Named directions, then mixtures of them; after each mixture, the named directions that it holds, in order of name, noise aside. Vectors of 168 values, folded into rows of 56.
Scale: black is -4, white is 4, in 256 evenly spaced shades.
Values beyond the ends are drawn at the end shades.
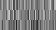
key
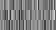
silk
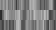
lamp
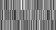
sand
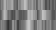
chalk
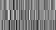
key, silk.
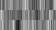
chalk, lamp.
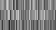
key, lamp, silk.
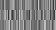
silk.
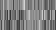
chalk, sand, silk.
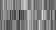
chalk, sand, silk.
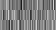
sand, silk.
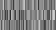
sand, silk.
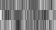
lamp.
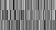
key, sand, silk.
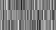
key, sand.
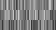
key, lamp.
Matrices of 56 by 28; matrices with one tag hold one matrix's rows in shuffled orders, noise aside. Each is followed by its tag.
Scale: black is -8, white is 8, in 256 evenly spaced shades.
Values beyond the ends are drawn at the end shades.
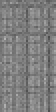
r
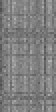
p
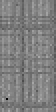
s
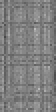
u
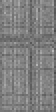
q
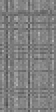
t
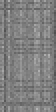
u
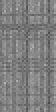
r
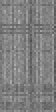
q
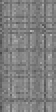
p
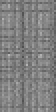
s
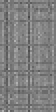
t
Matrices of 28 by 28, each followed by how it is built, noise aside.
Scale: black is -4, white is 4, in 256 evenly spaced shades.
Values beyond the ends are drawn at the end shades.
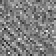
Toeplitz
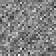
Hankel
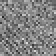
Toeplitz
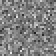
noise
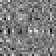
low rank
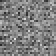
blocks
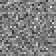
repeating columns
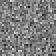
noise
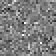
block diagonal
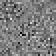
block diagonal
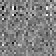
low rank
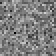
noise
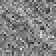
Toeplitz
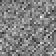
Hankel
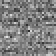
blocks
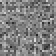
blocks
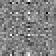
low rank
